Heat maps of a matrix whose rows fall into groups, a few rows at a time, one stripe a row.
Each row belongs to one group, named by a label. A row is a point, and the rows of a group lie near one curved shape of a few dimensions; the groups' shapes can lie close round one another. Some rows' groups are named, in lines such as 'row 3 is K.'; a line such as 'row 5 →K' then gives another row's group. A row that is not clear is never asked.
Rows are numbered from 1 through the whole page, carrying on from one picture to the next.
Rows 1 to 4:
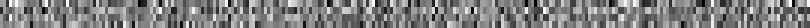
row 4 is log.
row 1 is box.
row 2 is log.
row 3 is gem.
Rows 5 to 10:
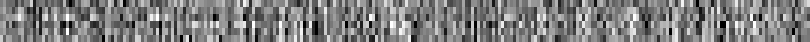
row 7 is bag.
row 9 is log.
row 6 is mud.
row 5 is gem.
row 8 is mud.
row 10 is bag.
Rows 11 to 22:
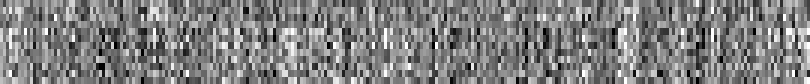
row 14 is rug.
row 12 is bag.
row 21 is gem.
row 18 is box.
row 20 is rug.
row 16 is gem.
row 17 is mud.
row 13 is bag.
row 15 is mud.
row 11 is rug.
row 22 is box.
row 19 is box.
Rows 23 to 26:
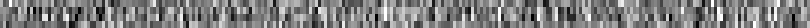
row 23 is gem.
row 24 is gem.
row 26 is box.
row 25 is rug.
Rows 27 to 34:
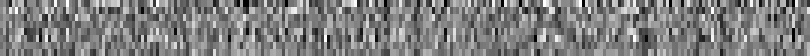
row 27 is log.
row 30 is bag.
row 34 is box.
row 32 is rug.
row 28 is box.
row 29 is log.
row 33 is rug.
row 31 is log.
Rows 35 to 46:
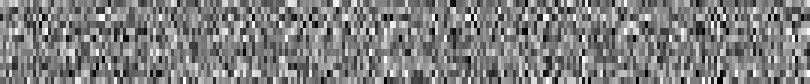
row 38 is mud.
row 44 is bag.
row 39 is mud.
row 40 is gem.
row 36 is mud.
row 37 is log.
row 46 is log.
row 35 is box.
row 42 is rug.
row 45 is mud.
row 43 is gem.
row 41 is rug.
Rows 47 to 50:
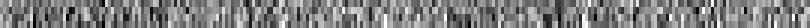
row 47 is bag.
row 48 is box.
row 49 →gem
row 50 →gem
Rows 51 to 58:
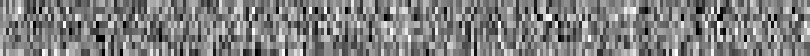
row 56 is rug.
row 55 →mud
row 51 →bag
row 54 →gem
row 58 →bag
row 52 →mud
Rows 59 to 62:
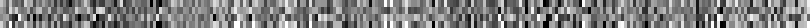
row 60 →box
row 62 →mud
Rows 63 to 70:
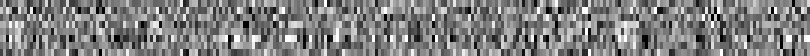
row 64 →gem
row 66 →bag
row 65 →log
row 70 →rug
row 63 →rug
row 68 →mud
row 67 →bag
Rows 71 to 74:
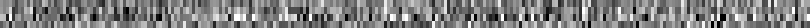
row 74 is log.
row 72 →gem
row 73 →mud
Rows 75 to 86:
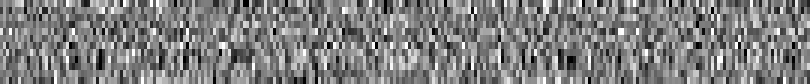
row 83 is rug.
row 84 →rug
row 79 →gem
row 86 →bag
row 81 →box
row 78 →gem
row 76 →log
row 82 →rug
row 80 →log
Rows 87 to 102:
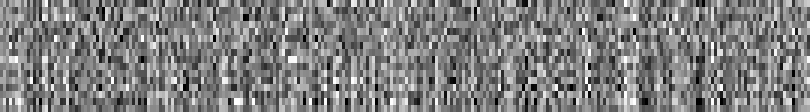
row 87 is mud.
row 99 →rug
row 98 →box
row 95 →box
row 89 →bag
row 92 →bag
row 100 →bag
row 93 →gem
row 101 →mud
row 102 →mud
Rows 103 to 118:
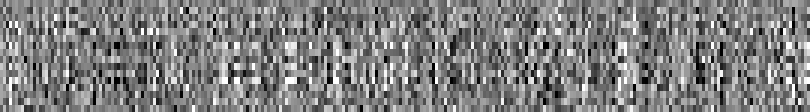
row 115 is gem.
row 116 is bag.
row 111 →log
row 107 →bag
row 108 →rug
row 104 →rug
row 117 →gem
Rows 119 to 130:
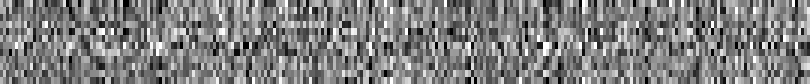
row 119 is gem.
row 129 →log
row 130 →mud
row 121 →gem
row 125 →log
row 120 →mud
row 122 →mud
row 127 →mud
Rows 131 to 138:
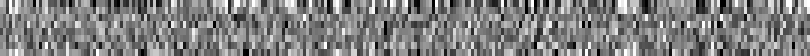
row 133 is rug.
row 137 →rug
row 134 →log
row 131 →mud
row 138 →bag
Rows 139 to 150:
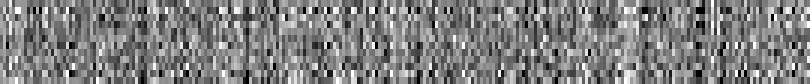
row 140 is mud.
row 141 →rug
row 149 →box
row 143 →bag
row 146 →bag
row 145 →box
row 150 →bag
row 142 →mud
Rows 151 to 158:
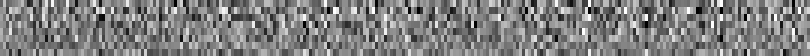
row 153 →rug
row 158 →rug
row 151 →rug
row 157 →gem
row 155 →gem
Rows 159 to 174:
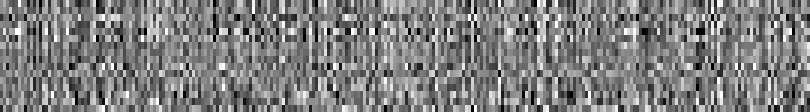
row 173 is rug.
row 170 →gem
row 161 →log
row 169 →log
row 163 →mud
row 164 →bag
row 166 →gem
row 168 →box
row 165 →mud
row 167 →gem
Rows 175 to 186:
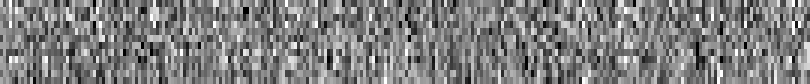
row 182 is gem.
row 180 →bag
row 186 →gem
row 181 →box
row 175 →gem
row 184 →mud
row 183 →box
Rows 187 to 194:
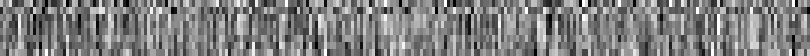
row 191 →gem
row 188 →log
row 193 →mud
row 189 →gem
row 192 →log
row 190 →gem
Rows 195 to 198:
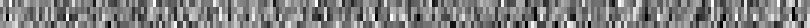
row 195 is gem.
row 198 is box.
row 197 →box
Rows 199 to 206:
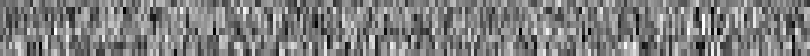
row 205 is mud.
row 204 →rug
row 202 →log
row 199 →log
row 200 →gem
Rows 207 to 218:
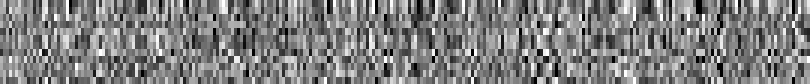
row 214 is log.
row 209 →log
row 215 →mud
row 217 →bag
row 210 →bag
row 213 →rug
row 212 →rug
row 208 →box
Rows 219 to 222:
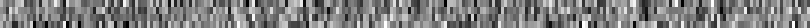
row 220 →box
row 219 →log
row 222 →gem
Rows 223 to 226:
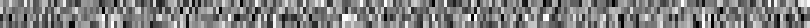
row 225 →log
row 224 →bag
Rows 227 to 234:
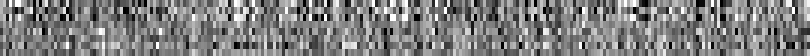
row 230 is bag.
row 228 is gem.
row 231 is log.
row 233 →log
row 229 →mud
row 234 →box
